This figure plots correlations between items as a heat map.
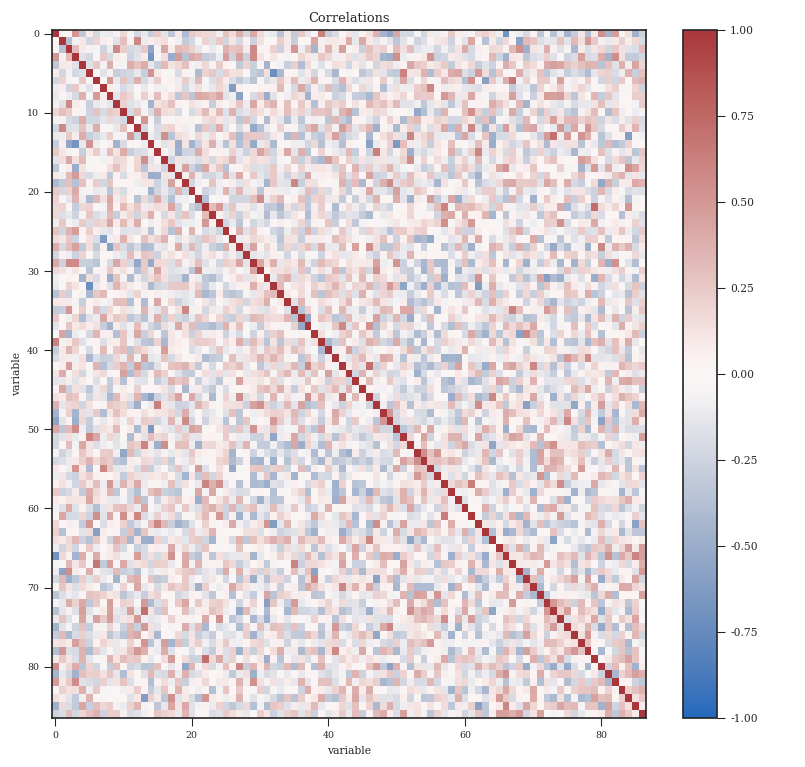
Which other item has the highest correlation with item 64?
46
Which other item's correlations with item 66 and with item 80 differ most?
0
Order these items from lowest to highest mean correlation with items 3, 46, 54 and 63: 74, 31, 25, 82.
31, 74, 82, 25
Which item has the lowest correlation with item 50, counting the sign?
14
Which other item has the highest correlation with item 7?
55
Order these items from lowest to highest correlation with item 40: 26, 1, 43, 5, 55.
5, 26, 1, 55, 43
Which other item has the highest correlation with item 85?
66
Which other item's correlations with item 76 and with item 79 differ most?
22
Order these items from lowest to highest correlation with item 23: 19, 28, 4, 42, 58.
42, 4, 28, 19, 58
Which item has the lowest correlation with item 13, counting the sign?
84
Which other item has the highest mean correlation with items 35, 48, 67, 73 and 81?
19
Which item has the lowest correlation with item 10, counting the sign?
53
